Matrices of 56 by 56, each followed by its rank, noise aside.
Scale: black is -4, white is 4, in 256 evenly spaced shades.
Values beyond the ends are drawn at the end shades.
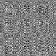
six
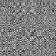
six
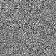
twelve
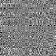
six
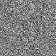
twelve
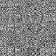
eight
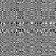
three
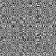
six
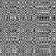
three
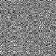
eight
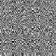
six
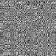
eight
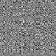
eight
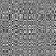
three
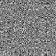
twelve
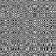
four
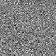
twelve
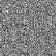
eight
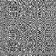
eight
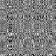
four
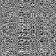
six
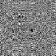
eight
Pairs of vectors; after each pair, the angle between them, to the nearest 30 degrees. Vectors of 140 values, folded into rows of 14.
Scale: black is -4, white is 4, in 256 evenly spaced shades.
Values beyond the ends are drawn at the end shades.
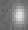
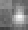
30 degrees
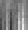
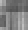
60 degrees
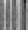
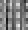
60 degrees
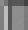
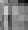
30 degrees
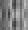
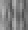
150 degrees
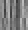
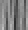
60 degrees
